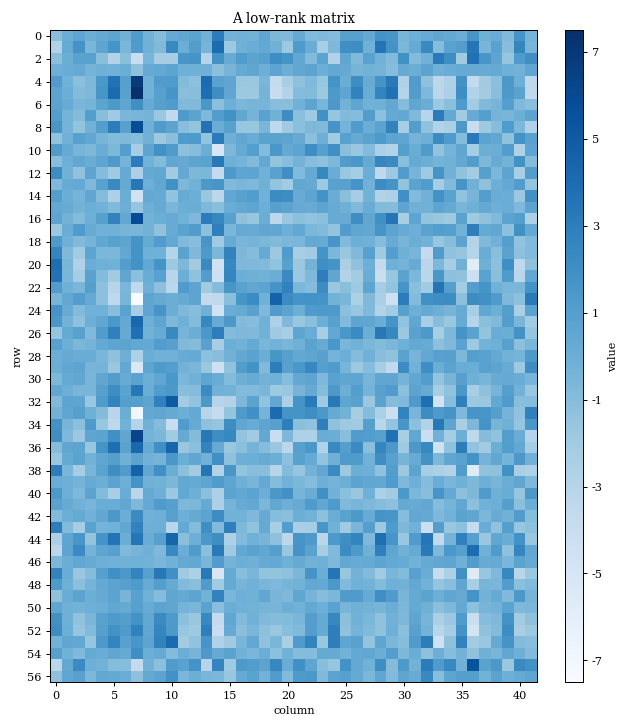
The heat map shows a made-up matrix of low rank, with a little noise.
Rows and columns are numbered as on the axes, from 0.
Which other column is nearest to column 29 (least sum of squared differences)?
26
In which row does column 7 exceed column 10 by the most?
35
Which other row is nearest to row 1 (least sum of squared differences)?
45
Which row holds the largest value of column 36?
55
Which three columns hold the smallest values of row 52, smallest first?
36, 14, 33
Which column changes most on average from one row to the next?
7
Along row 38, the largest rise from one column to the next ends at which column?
13
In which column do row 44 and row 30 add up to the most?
10
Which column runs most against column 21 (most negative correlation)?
15
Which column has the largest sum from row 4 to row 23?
0
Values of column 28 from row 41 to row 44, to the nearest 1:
-1 2 -2 4
